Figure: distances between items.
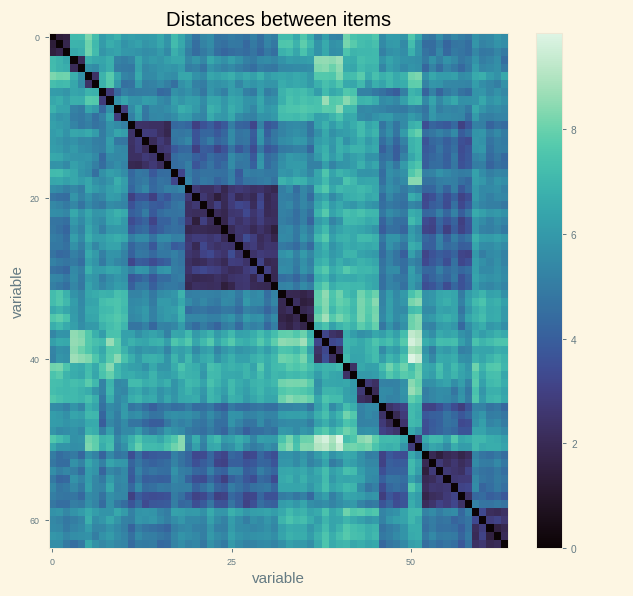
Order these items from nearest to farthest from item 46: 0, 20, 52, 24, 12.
52, 24, 20, 12, 0
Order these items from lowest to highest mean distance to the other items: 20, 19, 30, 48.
20, 30, 19, 48
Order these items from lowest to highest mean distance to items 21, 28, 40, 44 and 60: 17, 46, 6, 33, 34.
46, 17, 6, 34, 33
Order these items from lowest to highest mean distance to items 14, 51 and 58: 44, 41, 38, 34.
34, 44, 41, 38
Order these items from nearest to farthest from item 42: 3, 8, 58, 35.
58, 3, 35, 8
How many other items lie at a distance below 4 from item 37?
3
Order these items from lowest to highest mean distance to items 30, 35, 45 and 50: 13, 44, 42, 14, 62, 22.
22, 14, 13, 44, 62, 42
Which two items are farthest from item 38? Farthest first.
50, 51
